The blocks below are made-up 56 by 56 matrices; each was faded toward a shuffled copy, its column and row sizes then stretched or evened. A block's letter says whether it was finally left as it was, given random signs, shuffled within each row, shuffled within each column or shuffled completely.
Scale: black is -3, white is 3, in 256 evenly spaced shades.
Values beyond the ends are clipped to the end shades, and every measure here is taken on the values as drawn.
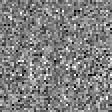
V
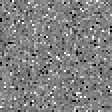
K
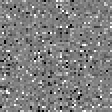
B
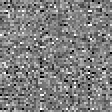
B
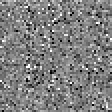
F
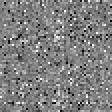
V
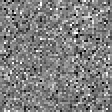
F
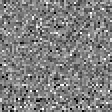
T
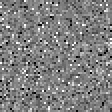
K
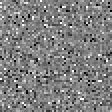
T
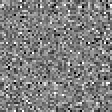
B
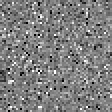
V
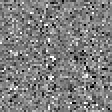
V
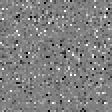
T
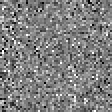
F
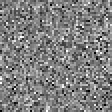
F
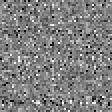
B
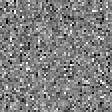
F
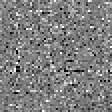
V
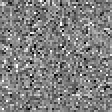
V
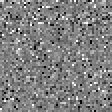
T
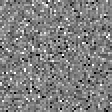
K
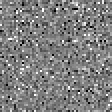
B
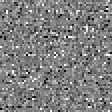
T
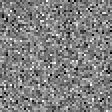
K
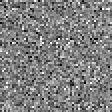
T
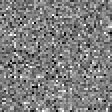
V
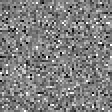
T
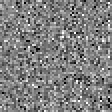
F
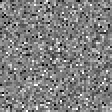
K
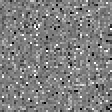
F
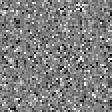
B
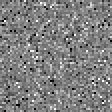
K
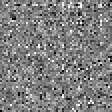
V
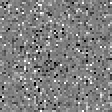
F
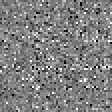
V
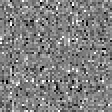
B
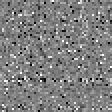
V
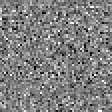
T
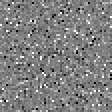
K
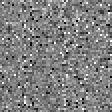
F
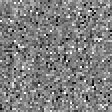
K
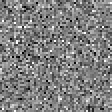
T
